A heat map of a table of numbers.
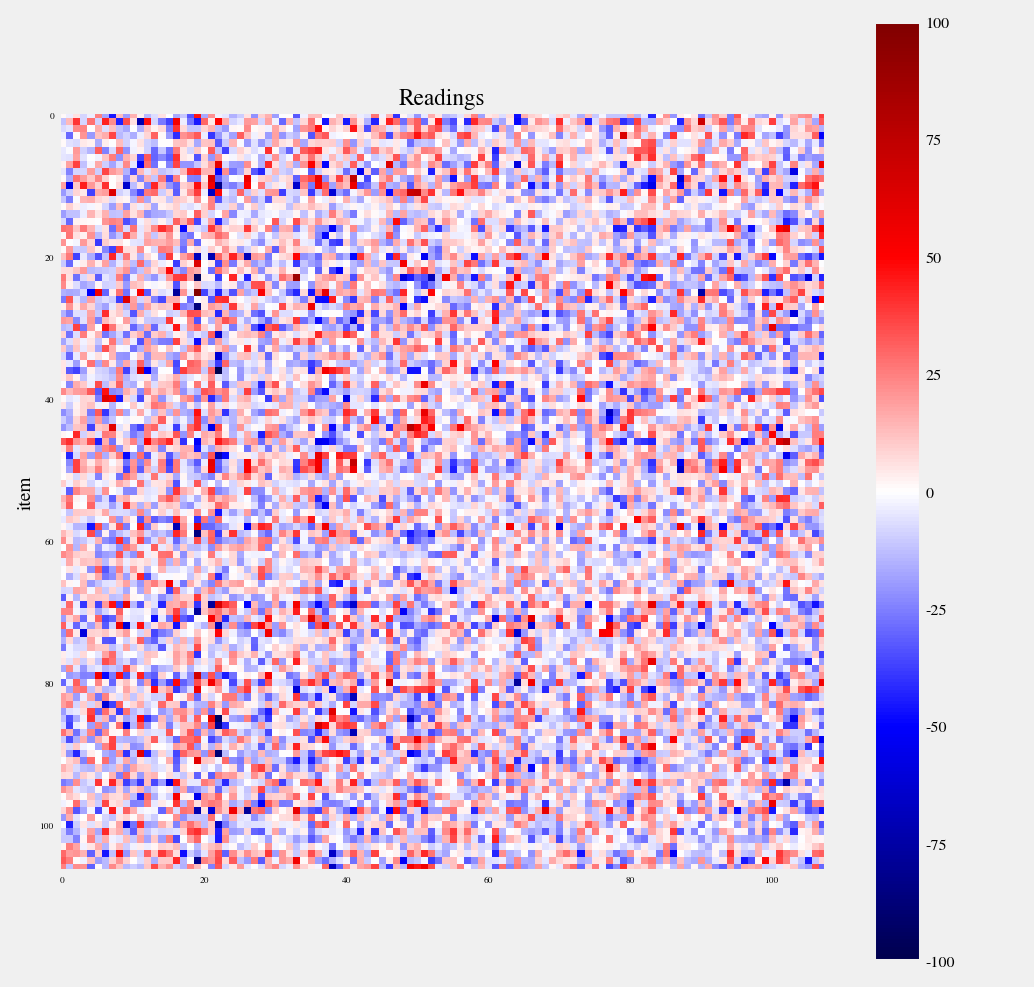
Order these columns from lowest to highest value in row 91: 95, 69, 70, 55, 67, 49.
70, 67, 49, 69, 95, 55
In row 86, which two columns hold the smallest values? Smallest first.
22, 9
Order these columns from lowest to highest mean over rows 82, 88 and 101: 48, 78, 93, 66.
66, 93, 78, 48
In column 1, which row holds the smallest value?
10
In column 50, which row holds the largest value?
11
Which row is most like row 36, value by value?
90
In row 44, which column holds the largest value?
49
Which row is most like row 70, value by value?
105
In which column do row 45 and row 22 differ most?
100
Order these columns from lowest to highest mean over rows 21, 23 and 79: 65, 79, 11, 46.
46, 79, 65, 11
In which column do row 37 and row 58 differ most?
16
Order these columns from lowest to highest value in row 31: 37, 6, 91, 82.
6, 91, 82, 37
